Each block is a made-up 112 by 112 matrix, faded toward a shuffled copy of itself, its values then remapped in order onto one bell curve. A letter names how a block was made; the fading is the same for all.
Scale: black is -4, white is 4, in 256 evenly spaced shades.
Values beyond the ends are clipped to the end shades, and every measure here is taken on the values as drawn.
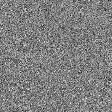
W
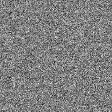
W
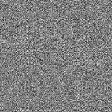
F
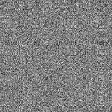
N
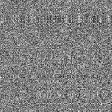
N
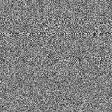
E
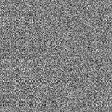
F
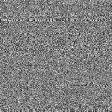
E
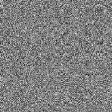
N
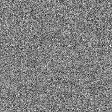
W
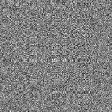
N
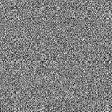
F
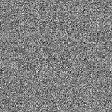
N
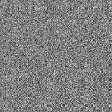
F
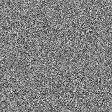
W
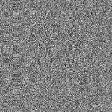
N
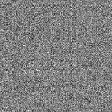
N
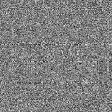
E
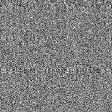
E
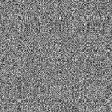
F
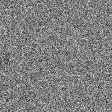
W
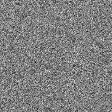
W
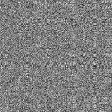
F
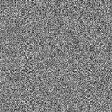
N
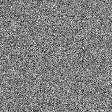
W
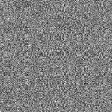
F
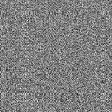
F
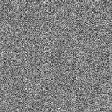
N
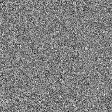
W
